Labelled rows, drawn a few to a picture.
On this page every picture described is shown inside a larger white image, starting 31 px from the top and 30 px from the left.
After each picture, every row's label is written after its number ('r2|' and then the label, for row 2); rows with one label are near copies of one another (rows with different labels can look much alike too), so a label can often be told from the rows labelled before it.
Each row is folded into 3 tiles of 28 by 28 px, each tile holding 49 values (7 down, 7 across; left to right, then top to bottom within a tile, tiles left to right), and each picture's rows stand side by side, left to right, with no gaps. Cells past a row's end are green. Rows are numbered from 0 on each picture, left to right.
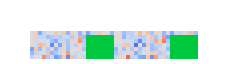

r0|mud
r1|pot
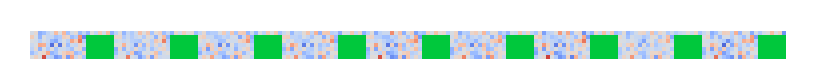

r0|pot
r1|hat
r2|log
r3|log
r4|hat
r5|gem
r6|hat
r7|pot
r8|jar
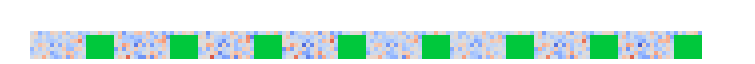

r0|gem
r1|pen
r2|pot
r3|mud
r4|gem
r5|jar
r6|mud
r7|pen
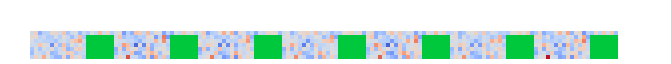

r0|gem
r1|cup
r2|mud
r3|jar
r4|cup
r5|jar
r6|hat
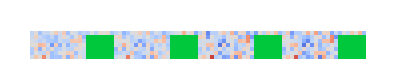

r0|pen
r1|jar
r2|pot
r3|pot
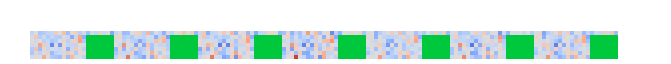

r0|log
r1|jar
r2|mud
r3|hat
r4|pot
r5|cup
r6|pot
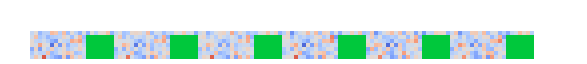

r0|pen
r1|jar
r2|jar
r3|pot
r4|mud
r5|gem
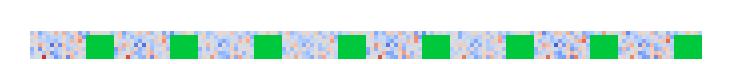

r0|hat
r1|mud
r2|jar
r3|gem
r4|cup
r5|pot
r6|gem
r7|gem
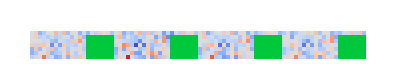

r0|mud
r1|cup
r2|mud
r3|pot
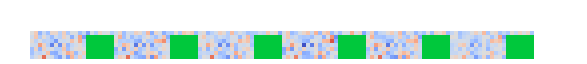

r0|cup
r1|pen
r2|jar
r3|log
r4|pen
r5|pot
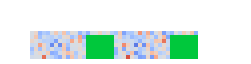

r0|cup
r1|hat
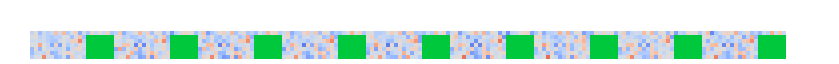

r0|hat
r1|mud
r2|gem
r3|gem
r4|log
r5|mud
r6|hat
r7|mud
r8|gem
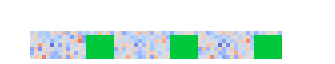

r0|log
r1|mud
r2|mud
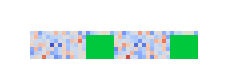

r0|mud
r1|mud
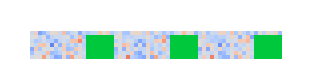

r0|gem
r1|jar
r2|pen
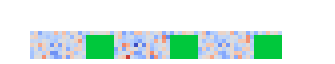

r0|hat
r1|cup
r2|gem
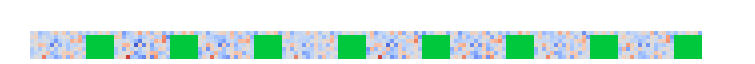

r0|pot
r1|pot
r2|pen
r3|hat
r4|mud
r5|gem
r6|hat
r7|log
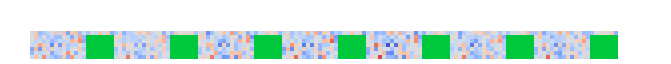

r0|log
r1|hat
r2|pot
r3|log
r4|cup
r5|pot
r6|hat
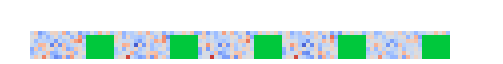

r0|gem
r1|pot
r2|hat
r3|cup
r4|jar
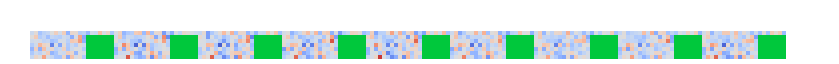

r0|log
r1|cup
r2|pot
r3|mud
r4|hat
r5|mud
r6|pen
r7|log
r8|pen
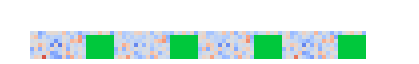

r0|jar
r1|log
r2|log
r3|jar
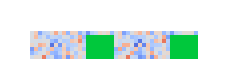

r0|mud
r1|mud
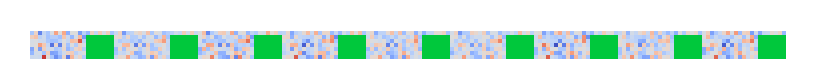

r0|hat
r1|gem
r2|gem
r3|pot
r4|mud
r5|gem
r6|cup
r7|pen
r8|mud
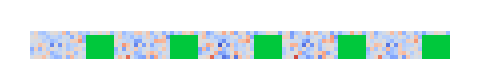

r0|log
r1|pen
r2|mud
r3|pot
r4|mud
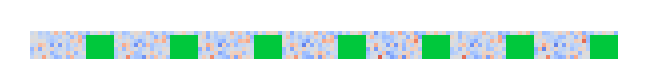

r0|log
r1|jar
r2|pen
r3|pen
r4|hat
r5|pot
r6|log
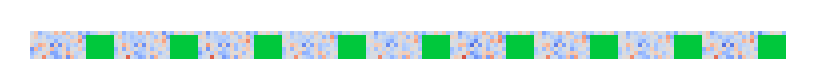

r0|mud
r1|hat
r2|hat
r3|cup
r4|pot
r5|pot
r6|pot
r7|cup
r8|mud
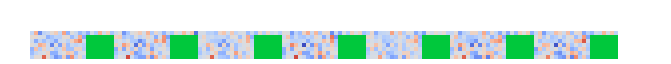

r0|gem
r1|jar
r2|cup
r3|cup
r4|hat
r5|pen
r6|gem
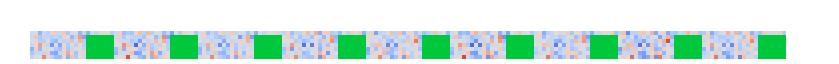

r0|cup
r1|cup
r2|cup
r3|log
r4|mud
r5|cup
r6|pot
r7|gem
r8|hat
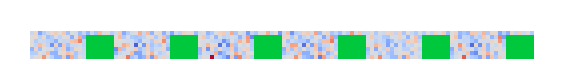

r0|gem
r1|mud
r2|jar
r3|gem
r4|pen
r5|cup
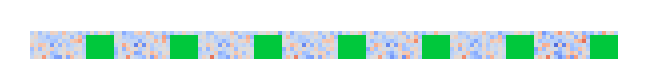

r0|pen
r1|cup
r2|jar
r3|pen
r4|gem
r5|jar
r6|gem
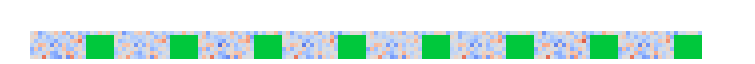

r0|gem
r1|gem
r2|pen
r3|mud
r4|mud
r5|pot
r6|gem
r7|mud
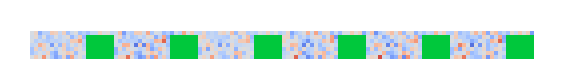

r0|gem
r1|gem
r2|log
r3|pot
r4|gem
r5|log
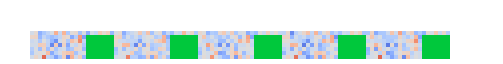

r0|pot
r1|pot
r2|cup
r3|pot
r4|hat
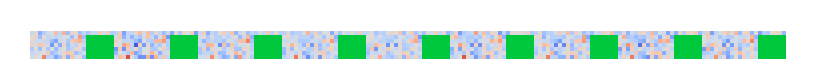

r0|pot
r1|pen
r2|gem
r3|hat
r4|log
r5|hat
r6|pot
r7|pen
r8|mud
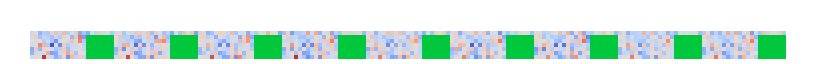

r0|cup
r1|pen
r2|jar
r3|hat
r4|pen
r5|mud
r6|log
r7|hat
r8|hat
